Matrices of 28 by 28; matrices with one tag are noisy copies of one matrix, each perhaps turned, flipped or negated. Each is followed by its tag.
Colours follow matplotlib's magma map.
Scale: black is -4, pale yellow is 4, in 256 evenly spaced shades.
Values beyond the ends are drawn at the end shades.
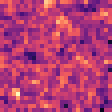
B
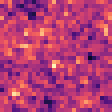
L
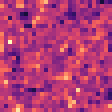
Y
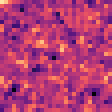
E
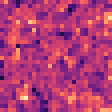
Y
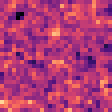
B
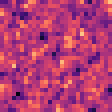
E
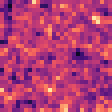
B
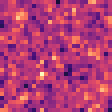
E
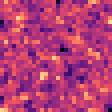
E
